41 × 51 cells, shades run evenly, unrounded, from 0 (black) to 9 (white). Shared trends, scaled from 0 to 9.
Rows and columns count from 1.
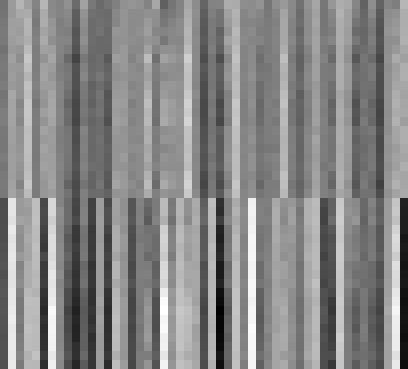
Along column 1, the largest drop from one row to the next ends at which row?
23
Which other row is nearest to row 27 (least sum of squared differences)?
28
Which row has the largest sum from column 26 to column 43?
25
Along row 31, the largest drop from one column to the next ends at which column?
51
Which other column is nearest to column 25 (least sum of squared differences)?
39
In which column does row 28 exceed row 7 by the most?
32
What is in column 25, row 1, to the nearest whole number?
5
